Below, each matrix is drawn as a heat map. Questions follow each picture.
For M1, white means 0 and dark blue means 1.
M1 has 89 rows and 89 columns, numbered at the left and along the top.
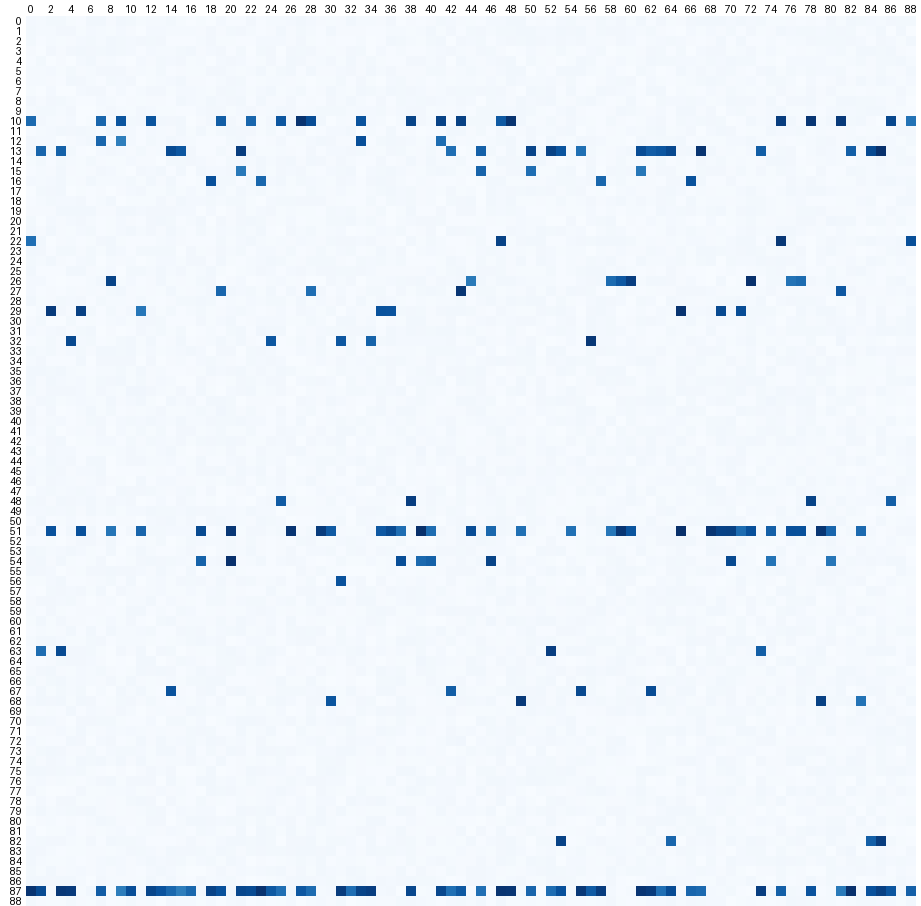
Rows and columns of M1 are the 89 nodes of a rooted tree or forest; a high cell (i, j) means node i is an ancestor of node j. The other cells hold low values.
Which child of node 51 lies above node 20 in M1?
54
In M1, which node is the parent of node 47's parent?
10
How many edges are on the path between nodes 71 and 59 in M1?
4
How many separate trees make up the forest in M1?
3
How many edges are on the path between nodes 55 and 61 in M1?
4
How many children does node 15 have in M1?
4
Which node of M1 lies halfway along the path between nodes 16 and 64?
13
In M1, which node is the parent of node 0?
22
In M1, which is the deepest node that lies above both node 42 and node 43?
87
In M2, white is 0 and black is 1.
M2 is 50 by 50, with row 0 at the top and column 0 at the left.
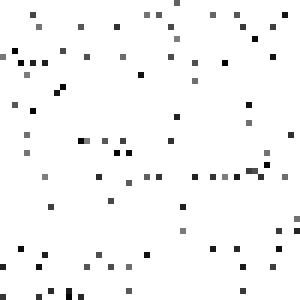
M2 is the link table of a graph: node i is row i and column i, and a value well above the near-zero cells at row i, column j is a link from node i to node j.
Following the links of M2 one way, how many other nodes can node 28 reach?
9
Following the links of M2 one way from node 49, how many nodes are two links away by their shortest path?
3
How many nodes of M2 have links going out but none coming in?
9
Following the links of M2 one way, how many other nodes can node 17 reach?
10
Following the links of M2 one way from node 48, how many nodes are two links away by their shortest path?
2
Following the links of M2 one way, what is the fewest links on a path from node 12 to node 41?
3
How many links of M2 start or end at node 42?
5
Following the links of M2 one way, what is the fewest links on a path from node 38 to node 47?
4
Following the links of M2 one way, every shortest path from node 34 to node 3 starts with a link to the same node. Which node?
node 8
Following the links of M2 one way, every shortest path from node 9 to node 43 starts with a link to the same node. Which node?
node 0
